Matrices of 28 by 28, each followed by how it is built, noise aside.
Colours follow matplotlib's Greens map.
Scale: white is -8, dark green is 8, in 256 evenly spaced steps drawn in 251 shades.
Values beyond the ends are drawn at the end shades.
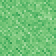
Toeplitz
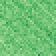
Toeplitz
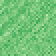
Hankel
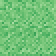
repeating columns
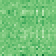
low rank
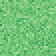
noise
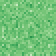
low rank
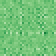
low rank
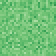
low rank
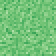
repeating columns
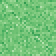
diagonal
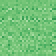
low rank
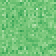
low rank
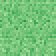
repeating columns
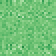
low rank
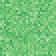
noise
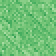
Toeplitz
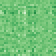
low rank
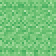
repeating columns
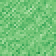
Hankel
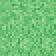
repeating columns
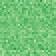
repeating columns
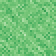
Toeplitz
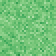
Toeplitz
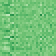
low rank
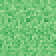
repeating columns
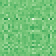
low rank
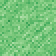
Hankel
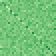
diagonal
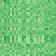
low rank
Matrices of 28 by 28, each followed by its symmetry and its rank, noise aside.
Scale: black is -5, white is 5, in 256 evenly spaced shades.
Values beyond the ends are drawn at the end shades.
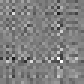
symmetric, rank two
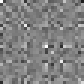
symmetric, rank three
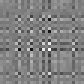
symmetric, rank one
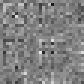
symmetric, rank three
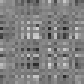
symmetric, rank one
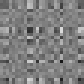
symmetric, rank one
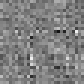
antisymmetric, rank two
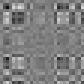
symmetric, rank one
